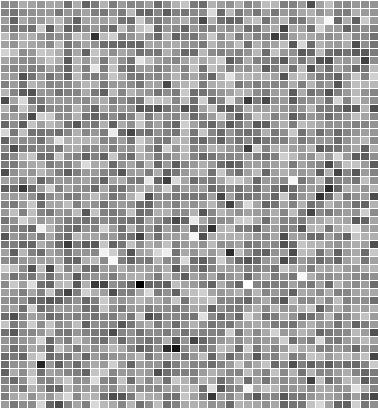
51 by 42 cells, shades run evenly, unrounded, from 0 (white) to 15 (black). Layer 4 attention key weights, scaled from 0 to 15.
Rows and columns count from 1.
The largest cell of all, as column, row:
16, 36
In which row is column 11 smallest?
9
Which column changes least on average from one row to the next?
39
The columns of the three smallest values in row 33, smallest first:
13, 21, 25
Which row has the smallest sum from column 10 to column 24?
32
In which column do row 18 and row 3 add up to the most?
23
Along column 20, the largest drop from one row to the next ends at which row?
45
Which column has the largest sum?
8
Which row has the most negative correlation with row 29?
26
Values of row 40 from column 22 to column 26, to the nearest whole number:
8 2 7 9 7
